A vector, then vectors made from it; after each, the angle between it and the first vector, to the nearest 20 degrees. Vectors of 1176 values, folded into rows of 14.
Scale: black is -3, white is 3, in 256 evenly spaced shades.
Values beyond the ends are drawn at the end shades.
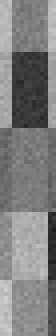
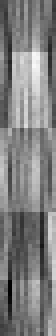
140 degrees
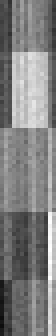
160 degrees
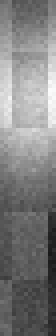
100 degrees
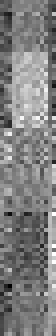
140 degrees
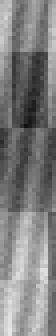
40 degrees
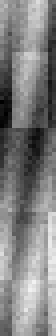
100 degrees
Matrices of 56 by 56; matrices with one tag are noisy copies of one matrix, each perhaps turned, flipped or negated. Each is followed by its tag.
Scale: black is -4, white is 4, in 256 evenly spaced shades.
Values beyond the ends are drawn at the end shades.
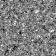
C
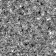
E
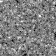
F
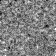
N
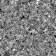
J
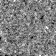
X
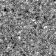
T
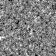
J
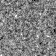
F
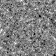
F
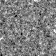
F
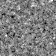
E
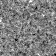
F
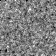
N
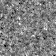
T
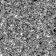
F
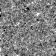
X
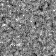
C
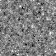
E
